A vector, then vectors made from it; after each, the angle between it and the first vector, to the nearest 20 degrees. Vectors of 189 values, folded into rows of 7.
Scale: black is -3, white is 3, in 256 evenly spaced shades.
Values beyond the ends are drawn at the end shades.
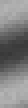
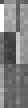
80 degrees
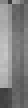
120 degrees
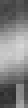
160 degrees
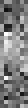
120 degrees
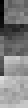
80 degrees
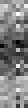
40 degrees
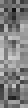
120 degrees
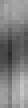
20 degrees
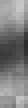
20 degrees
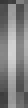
120 degrees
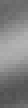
160 degrees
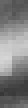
160 degrees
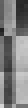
100 degrees
